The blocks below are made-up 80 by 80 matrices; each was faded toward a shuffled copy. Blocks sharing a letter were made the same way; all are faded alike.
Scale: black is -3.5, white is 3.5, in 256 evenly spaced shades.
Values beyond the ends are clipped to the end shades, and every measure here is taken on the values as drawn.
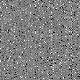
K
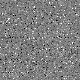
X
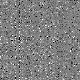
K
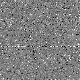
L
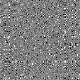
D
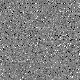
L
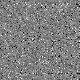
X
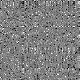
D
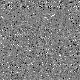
X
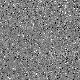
X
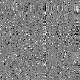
D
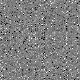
K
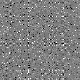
D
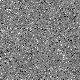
X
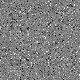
K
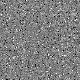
X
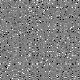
D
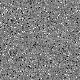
X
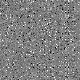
K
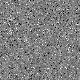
X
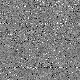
L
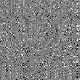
D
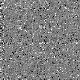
K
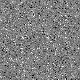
X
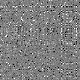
D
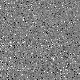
X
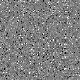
K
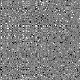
D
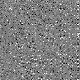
K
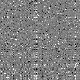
D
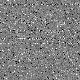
L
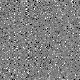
K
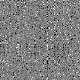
K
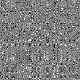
D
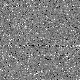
L
